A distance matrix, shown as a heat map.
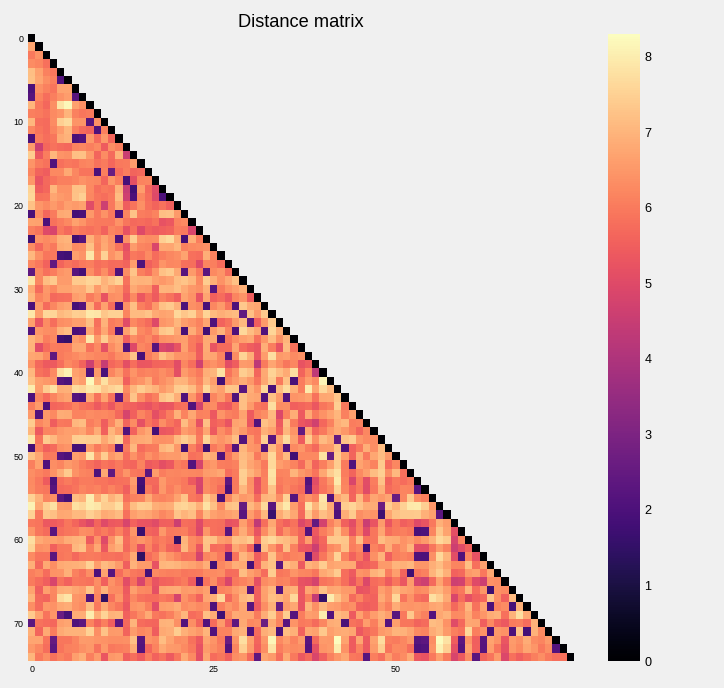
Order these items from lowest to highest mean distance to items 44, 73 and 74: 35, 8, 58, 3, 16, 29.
3, 58, 16, 8, 35, 29
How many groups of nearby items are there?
15
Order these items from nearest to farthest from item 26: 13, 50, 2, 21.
50, 13, 2, 21
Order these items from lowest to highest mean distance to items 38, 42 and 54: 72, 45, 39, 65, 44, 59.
59, 72, 65, 39, 44, 45
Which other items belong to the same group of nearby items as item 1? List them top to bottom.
45
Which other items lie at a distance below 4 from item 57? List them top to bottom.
29, 33, 42, 48, 56
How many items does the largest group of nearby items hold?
12
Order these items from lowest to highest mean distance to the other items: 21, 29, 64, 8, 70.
70, 21, 64, 8, 29
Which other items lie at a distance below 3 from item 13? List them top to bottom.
17, 37, 47
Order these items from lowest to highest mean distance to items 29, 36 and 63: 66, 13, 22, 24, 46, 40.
66, 13, 46, 22, 24, 40
